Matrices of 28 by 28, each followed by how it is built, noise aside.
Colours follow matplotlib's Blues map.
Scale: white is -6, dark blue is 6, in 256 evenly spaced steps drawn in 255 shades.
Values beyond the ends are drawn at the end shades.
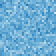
noise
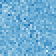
banded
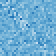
banded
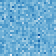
uneven columns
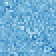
banded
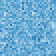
repeating columns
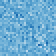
banded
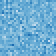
block diagonal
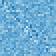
banded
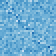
banded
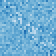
banded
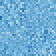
block diagonal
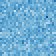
noise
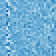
uneven columns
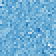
block diagonal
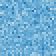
noise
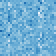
uneven columns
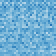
repeating columns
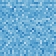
repeating columns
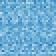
repeating columns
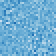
block diagonal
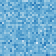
noise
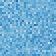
block diagonal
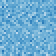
repeating columns
